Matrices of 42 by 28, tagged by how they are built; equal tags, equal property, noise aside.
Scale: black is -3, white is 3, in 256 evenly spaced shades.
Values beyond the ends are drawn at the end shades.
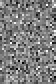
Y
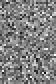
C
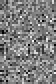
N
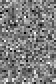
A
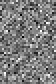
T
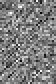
T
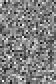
C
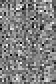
N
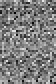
A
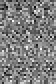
A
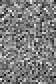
A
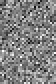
T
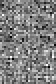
N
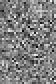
N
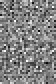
A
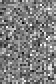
N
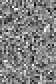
C
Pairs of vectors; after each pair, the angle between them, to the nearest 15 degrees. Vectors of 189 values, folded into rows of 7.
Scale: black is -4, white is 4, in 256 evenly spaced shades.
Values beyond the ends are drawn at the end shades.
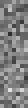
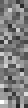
105 degrees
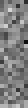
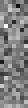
45 degrees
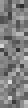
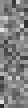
90 degrees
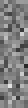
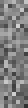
105 degrees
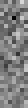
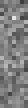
150 degrees
